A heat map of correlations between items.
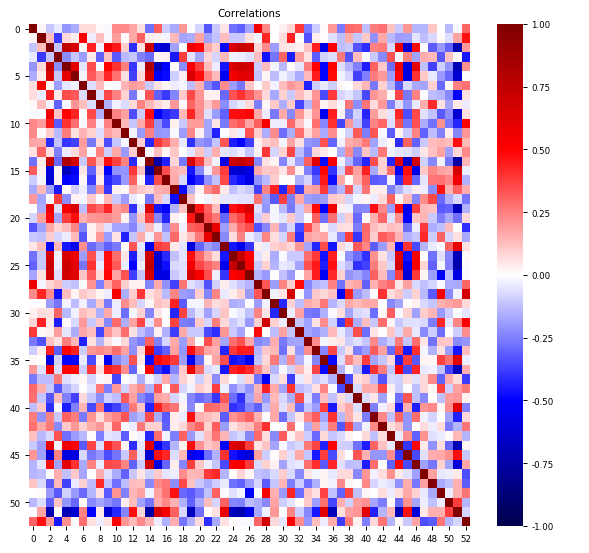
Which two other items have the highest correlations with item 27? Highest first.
0, 32
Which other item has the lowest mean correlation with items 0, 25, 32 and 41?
51
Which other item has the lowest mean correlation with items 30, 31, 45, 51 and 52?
19
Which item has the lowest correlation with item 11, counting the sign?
22
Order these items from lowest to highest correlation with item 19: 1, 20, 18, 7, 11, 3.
1, 3, 18, 11, 7, 20
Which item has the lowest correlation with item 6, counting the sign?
33
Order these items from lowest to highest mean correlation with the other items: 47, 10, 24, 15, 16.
16, 15, 47, 24, 10
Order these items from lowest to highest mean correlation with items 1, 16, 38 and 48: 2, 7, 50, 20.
2, 7, 20, 50
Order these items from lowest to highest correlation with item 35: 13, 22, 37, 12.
37, 13, 22, 12
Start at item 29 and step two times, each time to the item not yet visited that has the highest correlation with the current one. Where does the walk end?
49
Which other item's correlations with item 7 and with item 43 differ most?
14
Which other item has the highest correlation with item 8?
48
